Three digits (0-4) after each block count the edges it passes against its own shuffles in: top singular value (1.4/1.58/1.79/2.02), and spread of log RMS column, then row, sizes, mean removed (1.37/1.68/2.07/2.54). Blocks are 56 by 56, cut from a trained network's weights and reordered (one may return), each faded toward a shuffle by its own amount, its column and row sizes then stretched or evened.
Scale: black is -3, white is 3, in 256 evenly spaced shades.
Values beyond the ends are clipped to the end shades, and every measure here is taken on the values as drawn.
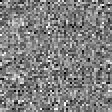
3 2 3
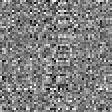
3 3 3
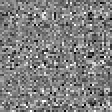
1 2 4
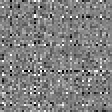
2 4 4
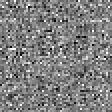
1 1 4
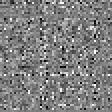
0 4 4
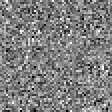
0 3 1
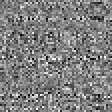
3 0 4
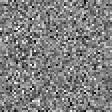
1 2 1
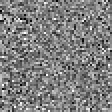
0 1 0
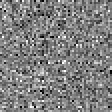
2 2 3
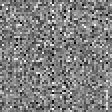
1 3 0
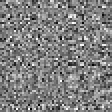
4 1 4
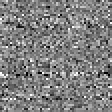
3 0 4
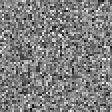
0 1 0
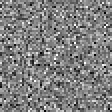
1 2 1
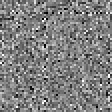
1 3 0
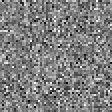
1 1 2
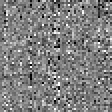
0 4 1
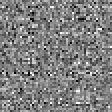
1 2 3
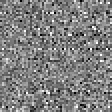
0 0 3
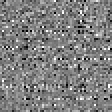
0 3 4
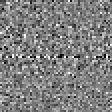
1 1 3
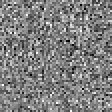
1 0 0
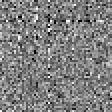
1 2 1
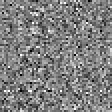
1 2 0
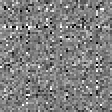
1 4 2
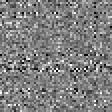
1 2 4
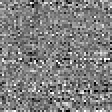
1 1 4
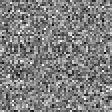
3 0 0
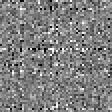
0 3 3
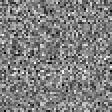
3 0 2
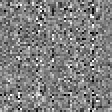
1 4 1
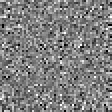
1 2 2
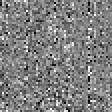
0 4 0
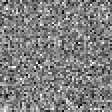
1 1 1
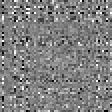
1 4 4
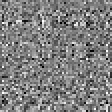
4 2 4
